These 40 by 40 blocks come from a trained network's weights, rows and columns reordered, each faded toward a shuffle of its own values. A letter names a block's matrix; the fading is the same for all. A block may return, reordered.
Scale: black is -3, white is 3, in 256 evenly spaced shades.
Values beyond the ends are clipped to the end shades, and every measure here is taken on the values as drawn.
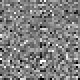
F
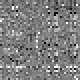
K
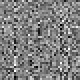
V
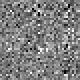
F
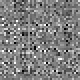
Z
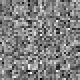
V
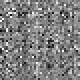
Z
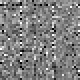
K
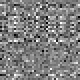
F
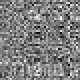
V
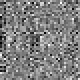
F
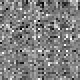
Z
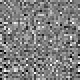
F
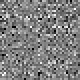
F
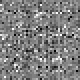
Z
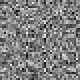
V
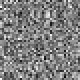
V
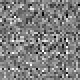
F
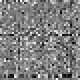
Z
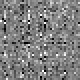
K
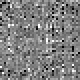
K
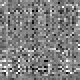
Z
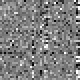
K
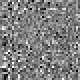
F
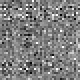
Z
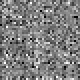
Z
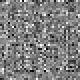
Z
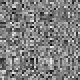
V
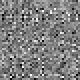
F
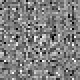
F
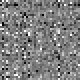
K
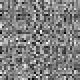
V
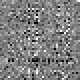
K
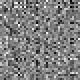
F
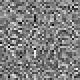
V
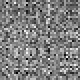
V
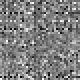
Z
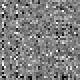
K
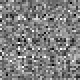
F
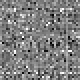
Z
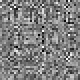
V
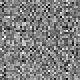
V
